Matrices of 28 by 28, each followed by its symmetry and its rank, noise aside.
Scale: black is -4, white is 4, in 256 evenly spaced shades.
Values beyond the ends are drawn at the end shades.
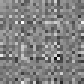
symmetric, rank three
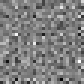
antisymmetric, rank four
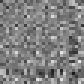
symmetric, rank four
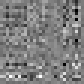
no symmetry, rank three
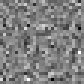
antisymmetric, rank six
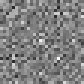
symmetric, rank six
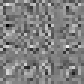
no symmetry, rank four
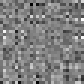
antisymmetric, rank four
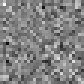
symmetric, rank six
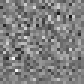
antisymmetric, rank six
